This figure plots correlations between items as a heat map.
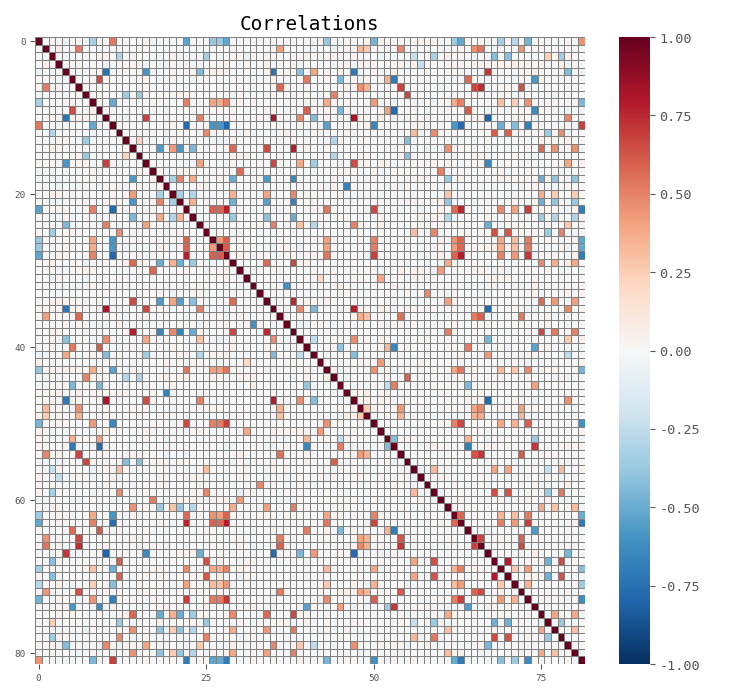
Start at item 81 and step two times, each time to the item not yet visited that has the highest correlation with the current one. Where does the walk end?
0
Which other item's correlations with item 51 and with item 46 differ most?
19
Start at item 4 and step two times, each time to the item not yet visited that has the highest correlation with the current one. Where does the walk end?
41
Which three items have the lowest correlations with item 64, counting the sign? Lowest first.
53, 74, 45
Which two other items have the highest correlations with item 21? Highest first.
18, 23
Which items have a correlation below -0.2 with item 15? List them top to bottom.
7, 44, 55
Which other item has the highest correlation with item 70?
68
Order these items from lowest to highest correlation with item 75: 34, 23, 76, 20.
23, 76, 20, 34
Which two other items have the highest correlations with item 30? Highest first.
17, 60
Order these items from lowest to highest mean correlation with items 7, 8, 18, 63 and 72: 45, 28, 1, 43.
45, 1, 43, 28
